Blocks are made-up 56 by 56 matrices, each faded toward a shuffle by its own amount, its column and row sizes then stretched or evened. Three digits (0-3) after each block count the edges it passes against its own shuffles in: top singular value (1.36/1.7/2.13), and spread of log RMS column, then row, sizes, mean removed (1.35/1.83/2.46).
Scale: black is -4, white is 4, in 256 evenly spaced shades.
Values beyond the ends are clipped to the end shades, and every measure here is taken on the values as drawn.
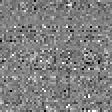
0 1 3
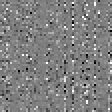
2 3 1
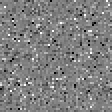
0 0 1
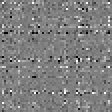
1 2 3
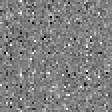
0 2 1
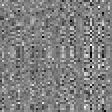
3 3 0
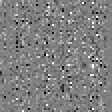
0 3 0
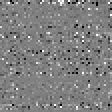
0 2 3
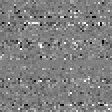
0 0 3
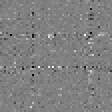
2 1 2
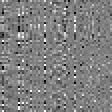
3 3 0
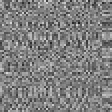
3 1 2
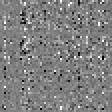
0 3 2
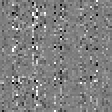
1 3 1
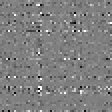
1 2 3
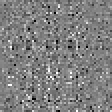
2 2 2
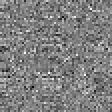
2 0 1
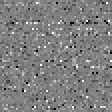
0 0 2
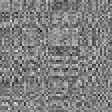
3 1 2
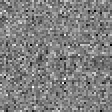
1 1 2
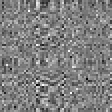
3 2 1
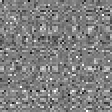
3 0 1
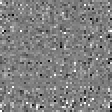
1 2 2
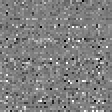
0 1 3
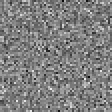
1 0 0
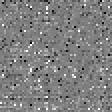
1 1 1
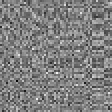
3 0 0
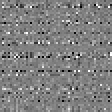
2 2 3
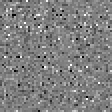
0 0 2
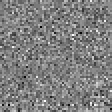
1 0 2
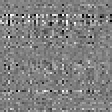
3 2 3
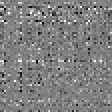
2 2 3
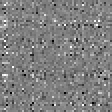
1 2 2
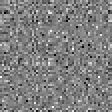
3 1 1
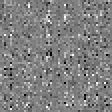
0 3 1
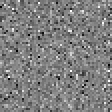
1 2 0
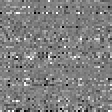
1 1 3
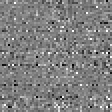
1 1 3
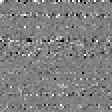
0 0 3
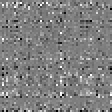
2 2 3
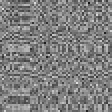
3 0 1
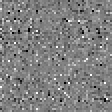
1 1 2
